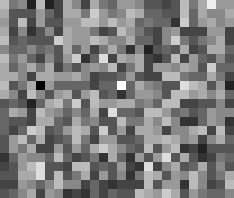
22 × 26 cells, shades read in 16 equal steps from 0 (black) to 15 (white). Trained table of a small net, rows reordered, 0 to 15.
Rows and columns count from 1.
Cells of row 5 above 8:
10
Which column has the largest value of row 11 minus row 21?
21
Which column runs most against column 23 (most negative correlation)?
19
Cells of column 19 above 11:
2
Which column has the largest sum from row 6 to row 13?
1
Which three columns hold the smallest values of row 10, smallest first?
5, 26, 11
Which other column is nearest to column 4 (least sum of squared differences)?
22
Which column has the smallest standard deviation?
25
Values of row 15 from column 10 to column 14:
10 5 12 5 9
